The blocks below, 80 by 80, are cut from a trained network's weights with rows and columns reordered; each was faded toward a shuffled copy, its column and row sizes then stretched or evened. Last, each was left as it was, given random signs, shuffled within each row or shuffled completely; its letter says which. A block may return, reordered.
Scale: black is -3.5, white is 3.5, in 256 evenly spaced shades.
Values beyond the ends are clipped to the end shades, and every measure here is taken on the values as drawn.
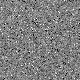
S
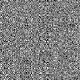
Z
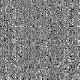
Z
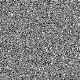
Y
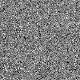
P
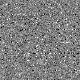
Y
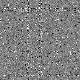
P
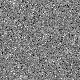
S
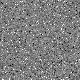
S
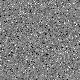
S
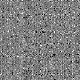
Z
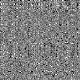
Z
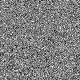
S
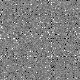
P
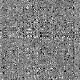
Z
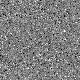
S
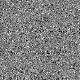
Y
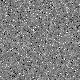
S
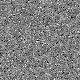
S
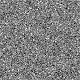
S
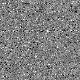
Y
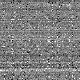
Z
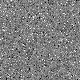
S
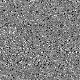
Y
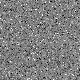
S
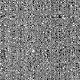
Z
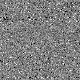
Y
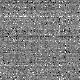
Z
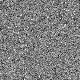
S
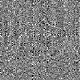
Z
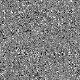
P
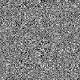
Z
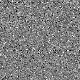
Y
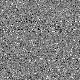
Y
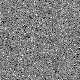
S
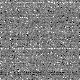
Z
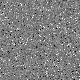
S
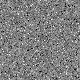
S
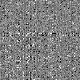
Z
